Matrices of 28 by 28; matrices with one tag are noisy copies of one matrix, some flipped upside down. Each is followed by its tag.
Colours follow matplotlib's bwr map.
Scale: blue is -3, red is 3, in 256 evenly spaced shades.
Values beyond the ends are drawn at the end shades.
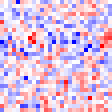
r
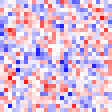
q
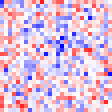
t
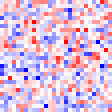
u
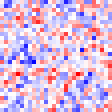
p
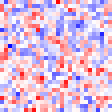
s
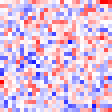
u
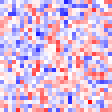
u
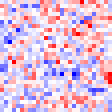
r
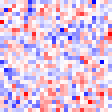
r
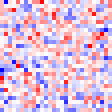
u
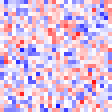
p
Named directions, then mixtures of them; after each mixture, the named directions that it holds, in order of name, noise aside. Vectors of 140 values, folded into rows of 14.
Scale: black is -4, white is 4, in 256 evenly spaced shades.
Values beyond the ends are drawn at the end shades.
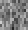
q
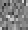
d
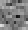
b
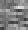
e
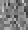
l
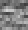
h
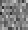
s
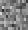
e, s.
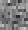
b, e, q.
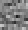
b, d, e.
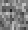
b, h, q.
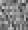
s.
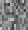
d, l, q.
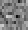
b, d, s.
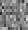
s.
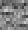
h.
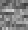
h.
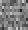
e, s.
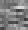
e.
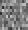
s.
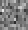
e, l, s.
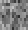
b, q.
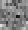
b.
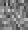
b, h, l.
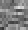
e.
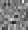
d, e, l.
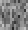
b, q.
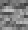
h.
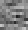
b, e.
